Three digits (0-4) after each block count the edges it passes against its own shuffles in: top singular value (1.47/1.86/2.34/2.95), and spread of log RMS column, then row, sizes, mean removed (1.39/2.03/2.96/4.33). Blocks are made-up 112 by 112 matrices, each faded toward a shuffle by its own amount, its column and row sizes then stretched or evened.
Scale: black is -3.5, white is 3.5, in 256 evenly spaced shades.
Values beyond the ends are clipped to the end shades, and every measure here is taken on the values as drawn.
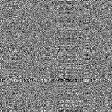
3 1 2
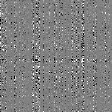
2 4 2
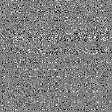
2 2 3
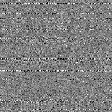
3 0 3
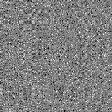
3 0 0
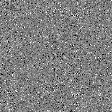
0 1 1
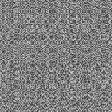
3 0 0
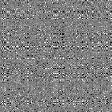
4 2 3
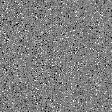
0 2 0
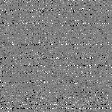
1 1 3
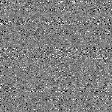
1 1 3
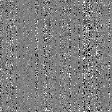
0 4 1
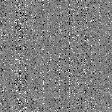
0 3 1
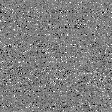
1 0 2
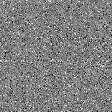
2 0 1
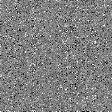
2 2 1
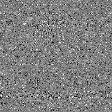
1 1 2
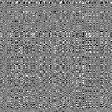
4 3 3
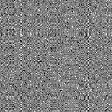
4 2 1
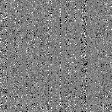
0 3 1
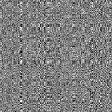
4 3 1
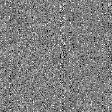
0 3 0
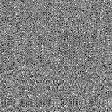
3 0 0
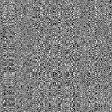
4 3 1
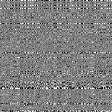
4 1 4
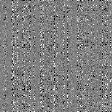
1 4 2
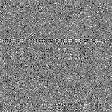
3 0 2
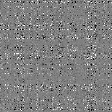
0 3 3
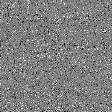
1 1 1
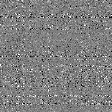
1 2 3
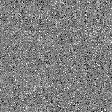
2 1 0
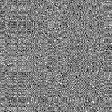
4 0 0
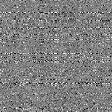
3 0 3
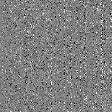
2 3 0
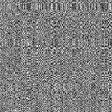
4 2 2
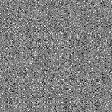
3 0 1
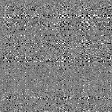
3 2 3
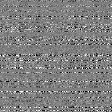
3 1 4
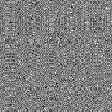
4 0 0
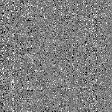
1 3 1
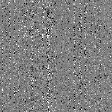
1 3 0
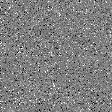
0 1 1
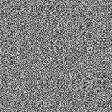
3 1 0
